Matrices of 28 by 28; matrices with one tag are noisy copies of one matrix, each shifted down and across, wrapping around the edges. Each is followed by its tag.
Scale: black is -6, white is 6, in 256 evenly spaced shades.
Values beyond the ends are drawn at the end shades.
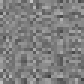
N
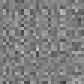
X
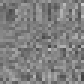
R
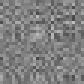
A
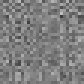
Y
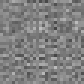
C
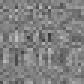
R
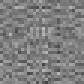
C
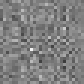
Y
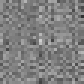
Y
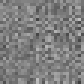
Y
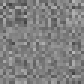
A
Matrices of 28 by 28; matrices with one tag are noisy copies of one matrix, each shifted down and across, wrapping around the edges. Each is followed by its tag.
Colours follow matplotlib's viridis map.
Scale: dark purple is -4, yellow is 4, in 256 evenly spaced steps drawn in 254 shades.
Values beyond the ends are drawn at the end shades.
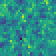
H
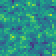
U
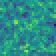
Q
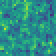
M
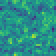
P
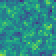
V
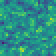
P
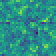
V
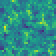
H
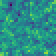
U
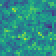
Q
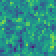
M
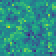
U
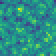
P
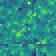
V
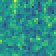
M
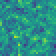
U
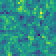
H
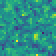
P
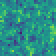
M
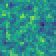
U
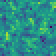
H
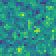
P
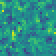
H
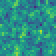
M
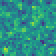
P
